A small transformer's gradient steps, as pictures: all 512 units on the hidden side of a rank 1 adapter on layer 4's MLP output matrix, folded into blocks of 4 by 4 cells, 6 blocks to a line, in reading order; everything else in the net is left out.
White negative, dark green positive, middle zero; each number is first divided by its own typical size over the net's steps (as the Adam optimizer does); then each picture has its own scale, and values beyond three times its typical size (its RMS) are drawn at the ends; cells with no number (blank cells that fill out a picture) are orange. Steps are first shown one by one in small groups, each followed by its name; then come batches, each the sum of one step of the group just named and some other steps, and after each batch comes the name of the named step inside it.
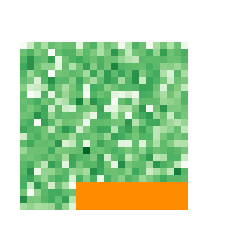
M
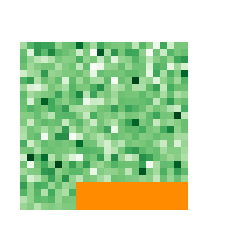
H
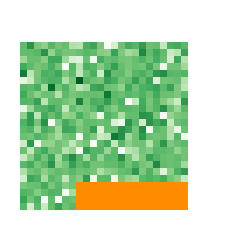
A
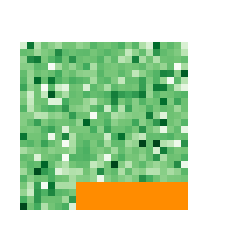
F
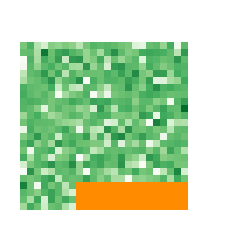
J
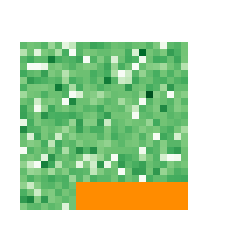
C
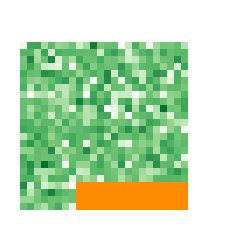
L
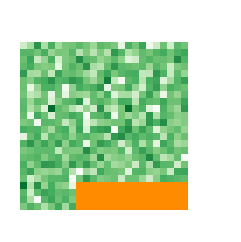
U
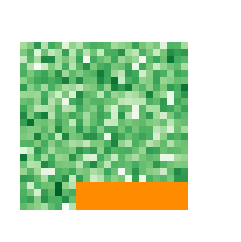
C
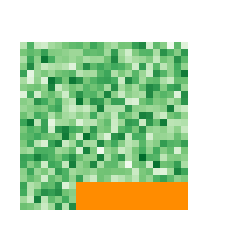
A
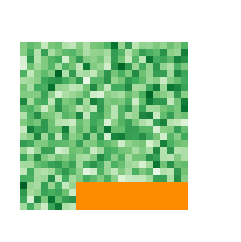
J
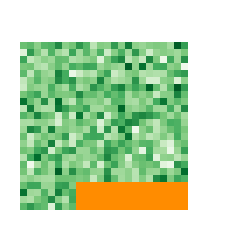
H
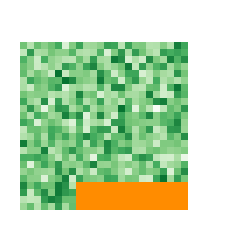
U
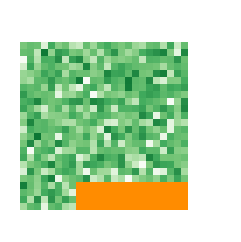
J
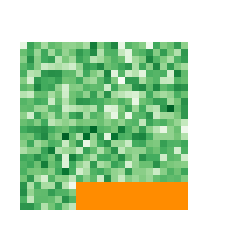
L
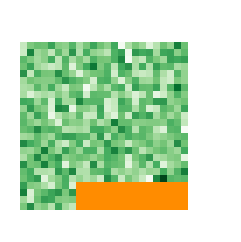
L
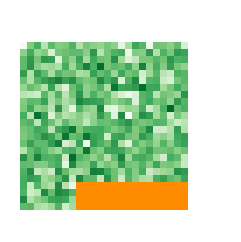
M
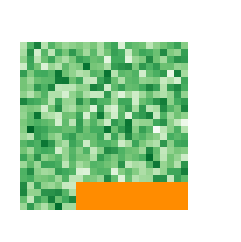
L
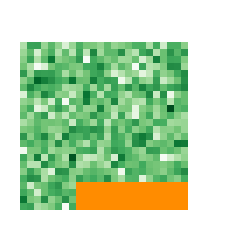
C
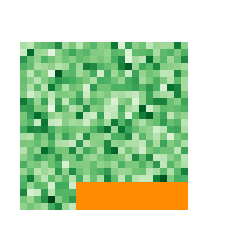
M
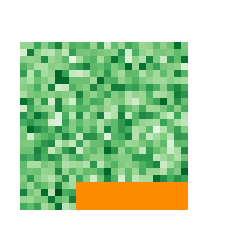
A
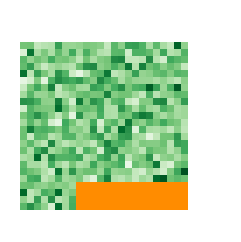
A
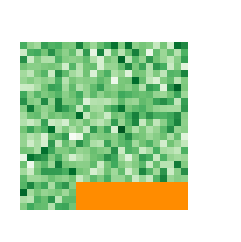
H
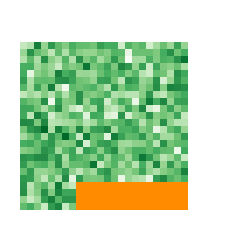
U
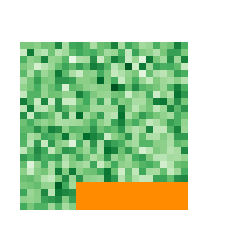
C
